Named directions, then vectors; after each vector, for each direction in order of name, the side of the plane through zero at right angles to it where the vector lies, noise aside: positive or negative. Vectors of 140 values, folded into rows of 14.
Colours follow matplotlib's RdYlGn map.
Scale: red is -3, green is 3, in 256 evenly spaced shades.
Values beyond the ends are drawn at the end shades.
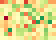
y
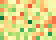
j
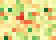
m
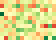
positive, negative, positive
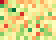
positive, positive, positive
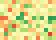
negative, negative, positive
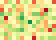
positive, negative, positive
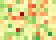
positive, positive, negative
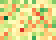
negative, positive, negative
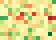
positive, positive, negative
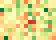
negative, positive, positive
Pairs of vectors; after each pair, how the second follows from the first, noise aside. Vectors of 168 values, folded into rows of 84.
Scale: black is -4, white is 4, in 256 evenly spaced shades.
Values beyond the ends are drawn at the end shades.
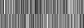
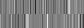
partly zeroed.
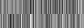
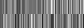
wrapped around, negated.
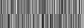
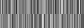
negated.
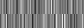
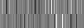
partly zeroed.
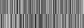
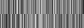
negated.
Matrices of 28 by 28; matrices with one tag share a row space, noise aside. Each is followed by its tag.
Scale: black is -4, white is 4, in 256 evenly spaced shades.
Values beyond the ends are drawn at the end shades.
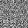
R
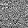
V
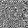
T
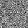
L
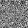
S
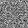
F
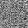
T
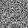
S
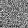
V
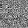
V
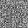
F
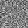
L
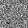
F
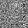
T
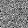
R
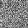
V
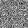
T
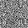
F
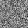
S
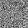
T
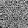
V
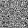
S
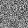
R
